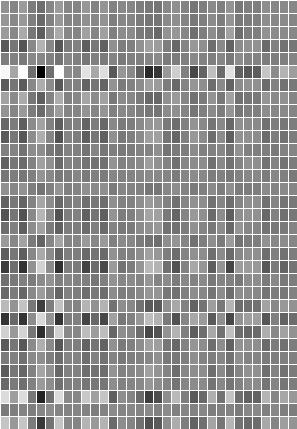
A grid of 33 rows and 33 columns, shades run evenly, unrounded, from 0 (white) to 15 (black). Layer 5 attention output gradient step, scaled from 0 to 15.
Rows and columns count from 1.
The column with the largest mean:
1
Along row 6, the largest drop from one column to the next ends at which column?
7
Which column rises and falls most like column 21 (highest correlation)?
6
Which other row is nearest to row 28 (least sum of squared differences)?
12
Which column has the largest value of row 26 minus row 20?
5
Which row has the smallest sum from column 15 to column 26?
25
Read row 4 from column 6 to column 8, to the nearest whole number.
7 10 8
